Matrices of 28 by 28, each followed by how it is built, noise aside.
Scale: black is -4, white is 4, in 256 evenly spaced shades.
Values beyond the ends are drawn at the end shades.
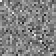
diagonal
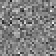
low rank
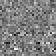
uneven rows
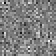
low rank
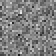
repeating rows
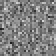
blocks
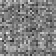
blocks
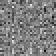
uneven columns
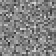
repeating rows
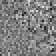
upper triangular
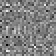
low rank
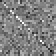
diagonal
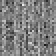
blocks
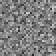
repeating rows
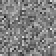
repeating rows
